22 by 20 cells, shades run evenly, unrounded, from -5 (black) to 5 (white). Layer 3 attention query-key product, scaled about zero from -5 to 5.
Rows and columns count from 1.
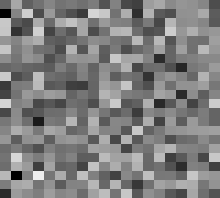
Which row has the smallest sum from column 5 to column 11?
10
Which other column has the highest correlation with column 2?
5
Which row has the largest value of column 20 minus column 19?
18
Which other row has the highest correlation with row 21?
1
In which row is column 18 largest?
20
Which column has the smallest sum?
13
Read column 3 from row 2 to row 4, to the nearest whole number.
3 -2 -2
